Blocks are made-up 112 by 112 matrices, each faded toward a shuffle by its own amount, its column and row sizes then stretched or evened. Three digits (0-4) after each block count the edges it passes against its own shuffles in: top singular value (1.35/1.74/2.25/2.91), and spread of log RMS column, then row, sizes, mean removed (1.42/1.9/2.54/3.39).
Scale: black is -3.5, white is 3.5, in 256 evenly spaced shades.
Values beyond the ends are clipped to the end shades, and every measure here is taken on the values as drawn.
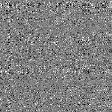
2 1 3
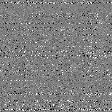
0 1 4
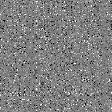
2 2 2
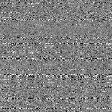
3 0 4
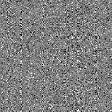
3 3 0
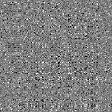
3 2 3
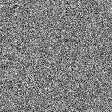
2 0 0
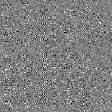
3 2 2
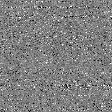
1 0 3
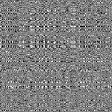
4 2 4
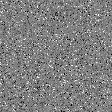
1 0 1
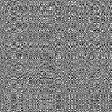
4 2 3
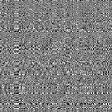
4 2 4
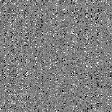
2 3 1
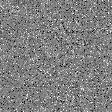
1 1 0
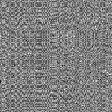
4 1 1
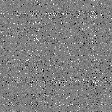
2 1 3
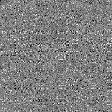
3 1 2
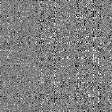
2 4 3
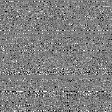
2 0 4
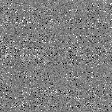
1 2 3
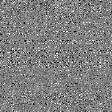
0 2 4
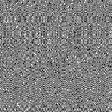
4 0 1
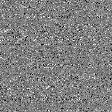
0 0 3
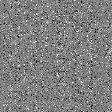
1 3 0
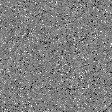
0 1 1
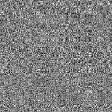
3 1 3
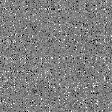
2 2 2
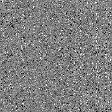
2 2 0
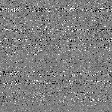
0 0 4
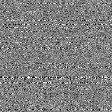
3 0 4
